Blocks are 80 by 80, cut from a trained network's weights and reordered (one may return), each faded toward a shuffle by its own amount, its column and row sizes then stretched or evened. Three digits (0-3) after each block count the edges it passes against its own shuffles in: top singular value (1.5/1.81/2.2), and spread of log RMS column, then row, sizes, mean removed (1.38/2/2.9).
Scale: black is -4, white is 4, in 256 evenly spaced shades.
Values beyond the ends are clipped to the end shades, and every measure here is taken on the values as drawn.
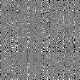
1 3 2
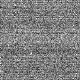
2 2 0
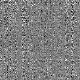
0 3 1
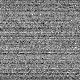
3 0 2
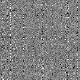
0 3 1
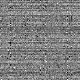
3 2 0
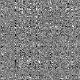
0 3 2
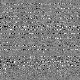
0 1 3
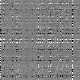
3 3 2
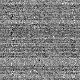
3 2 0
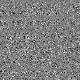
0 0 2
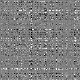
2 3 3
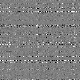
2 1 3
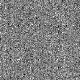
0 1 1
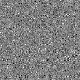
2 0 1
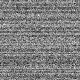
3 1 0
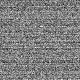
2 0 1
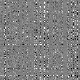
1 3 2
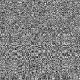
3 0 2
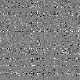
1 2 3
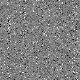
0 2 0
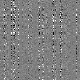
3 3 1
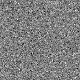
0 0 1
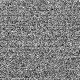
0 0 0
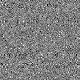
2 0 1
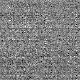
1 2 1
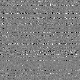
0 1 3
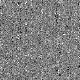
0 2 0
